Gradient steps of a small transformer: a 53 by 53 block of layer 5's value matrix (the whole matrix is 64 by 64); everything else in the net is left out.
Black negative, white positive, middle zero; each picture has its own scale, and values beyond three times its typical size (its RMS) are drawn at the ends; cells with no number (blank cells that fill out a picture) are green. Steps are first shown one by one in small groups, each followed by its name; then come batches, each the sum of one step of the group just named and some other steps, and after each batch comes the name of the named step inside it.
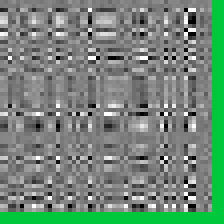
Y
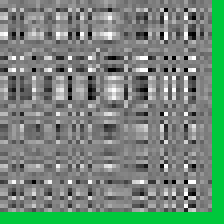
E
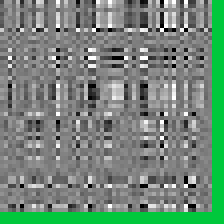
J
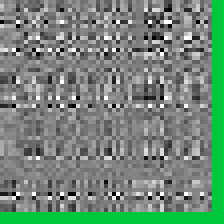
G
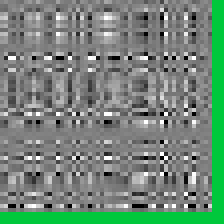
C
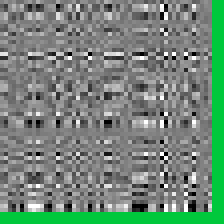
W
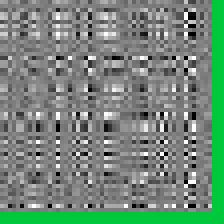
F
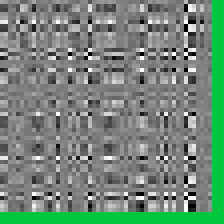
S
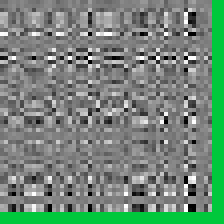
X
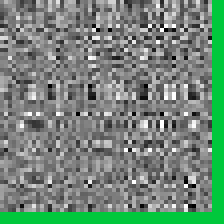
J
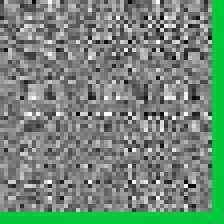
J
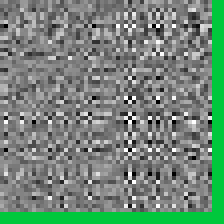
S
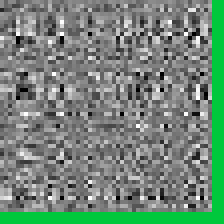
Y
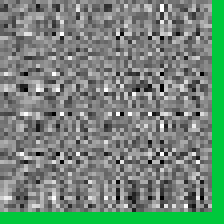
W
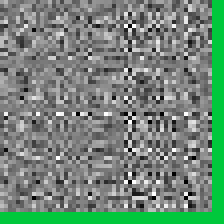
S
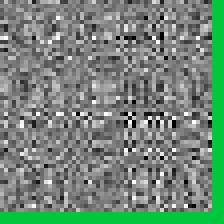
C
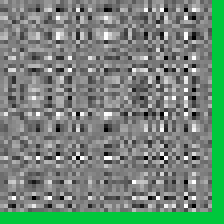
C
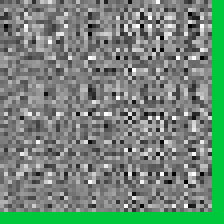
F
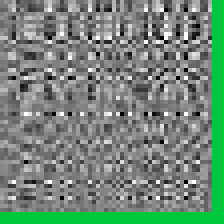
E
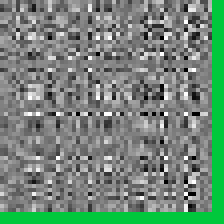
S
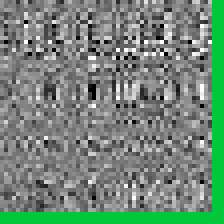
G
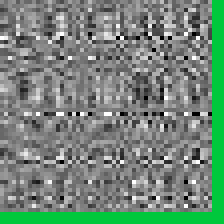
Y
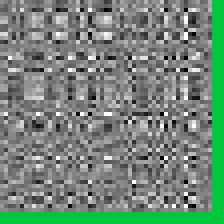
Y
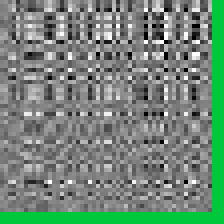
E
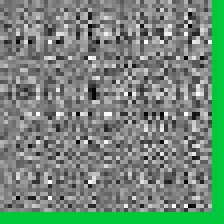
F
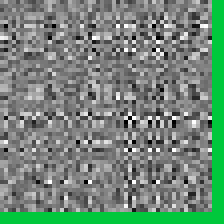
X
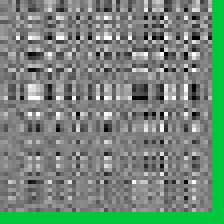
G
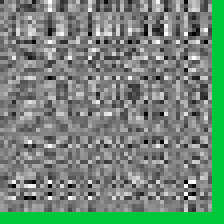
X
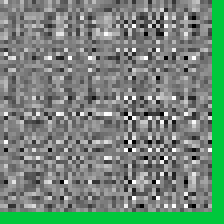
C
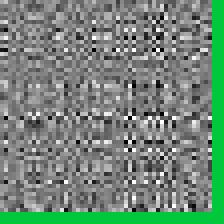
W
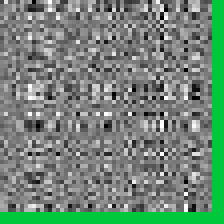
W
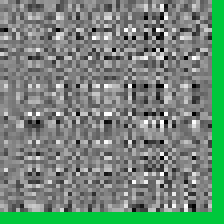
W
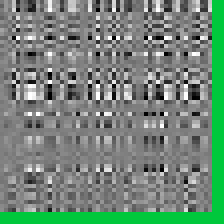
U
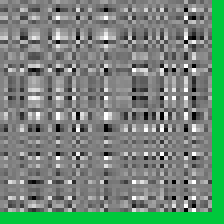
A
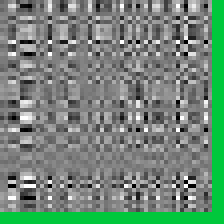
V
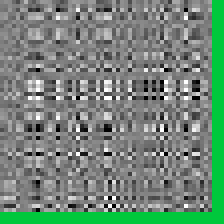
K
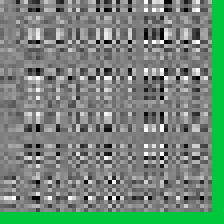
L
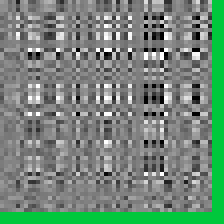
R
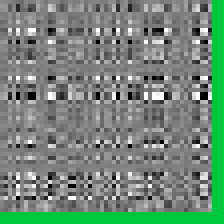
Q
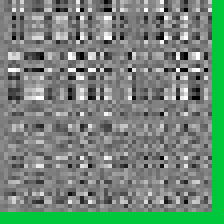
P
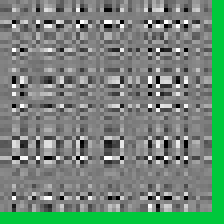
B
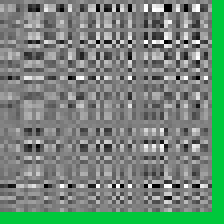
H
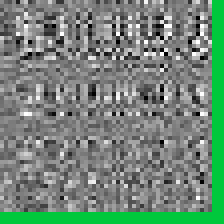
R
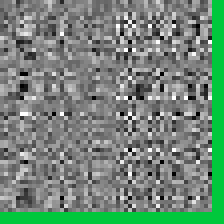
Q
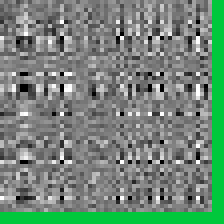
Q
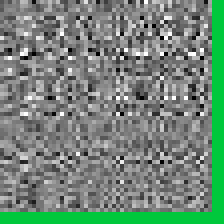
K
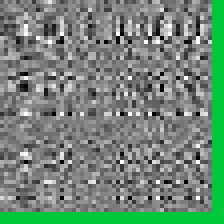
H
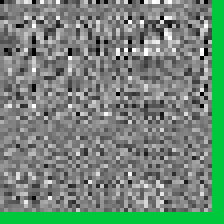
Q
